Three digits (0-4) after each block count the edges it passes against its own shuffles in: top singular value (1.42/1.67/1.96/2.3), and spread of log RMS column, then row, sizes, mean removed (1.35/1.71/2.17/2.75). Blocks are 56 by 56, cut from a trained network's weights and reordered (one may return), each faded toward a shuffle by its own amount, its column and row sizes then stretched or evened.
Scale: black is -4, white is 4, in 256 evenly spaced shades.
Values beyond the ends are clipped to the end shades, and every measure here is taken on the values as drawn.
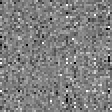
1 2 0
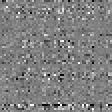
2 3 4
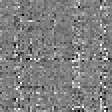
1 3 3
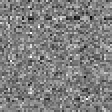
3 1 2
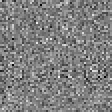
2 1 1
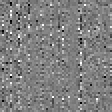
1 4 0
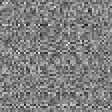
4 0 3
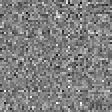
2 1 2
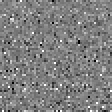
0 0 2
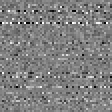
2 0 4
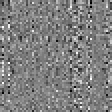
3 4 0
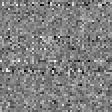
0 1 3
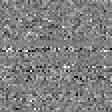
0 0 4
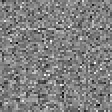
2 0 0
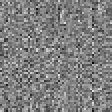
4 3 1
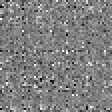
0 3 3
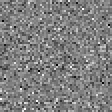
1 0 0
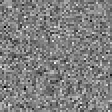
1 0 0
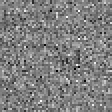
0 1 0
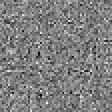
1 2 1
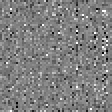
0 3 0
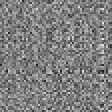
4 2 2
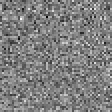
3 0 1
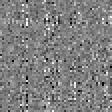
2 3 1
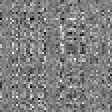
4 4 2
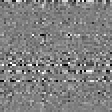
4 0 4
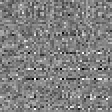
3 0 3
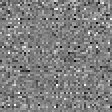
0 2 4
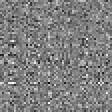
3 3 2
